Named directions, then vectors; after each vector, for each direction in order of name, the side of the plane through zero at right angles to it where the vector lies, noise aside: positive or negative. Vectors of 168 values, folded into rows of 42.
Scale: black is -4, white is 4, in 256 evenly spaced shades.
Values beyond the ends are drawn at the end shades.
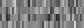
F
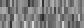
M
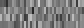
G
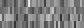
negative, positive, negative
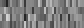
negative, positive, positive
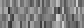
negative, negative, positive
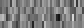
positive, positive, negative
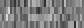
negative, positive, negative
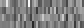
negative, negative, negative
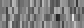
positive, positive, negative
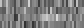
negative, negative, negative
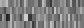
positive, negative, negative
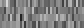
negative, negative, negative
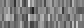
negative, positive, negative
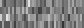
negative, positive, negative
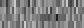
positive, positive, positive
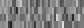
negative, negative, positive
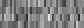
negative, positive, negative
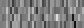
negative, negative, positive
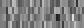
positive, positive, negative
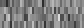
negative, positive, positive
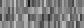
positive, negative, positive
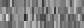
negative, positive, positive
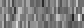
negative, negative, positive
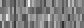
negative, positive, negative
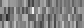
positive, negative, positive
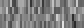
negative, negative, positive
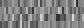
positive, positive, negative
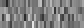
negative, positive, positive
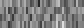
negative, negative, positive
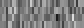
positive, positive, negative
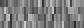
negative, positive, positive
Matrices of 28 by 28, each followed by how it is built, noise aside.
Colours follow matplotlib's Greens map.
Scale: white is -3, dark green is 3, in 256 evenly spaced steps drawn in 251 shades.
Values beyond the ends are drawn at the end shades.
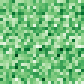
repeating columns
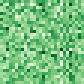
low rank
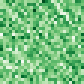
Toeplitz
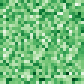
repeating columns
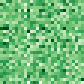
low rank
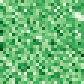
Toeplitz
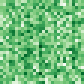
blocks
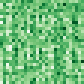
blocks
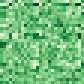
low rank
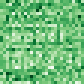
blocks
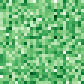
low rank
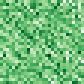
Toeplitz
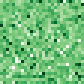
sparse
